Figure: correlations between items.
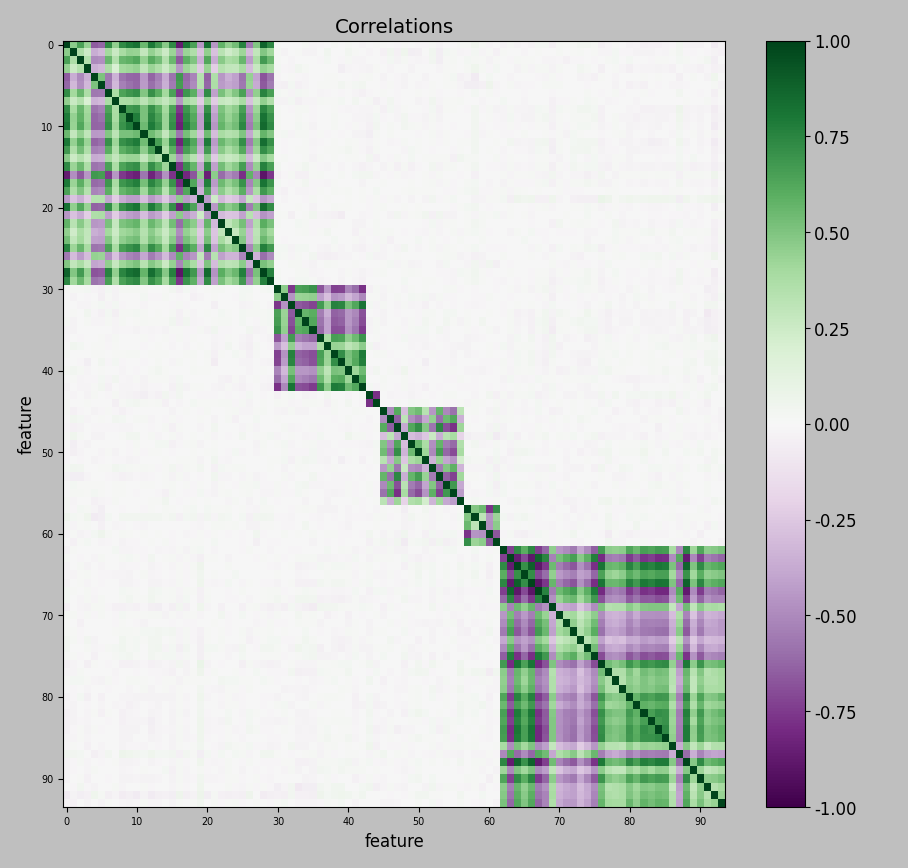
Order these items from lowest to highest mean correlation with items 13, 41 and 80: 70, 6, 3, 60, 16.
16, 70, 60, 3, 6
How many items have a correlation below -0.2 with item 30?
8
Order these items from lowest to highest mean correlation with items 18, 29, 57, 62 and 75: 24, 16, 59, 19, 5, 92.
16, 5, 19, 92, 59, 24
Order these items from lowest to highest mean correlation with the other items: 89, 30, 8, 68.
68, 30, 89, 8
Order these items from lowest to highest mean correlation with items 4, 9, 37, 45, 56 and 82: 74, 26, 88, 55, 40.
55, 74, 26, 40, 88
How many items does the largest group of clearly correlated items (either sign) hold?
32
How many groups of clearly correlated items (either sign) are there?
6
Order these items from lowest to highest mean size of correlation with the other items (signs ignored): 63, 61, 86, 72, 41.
61, 41, 86, 72, 63
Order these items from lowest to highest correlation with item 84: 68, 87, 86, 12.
68, 87, 12, 86
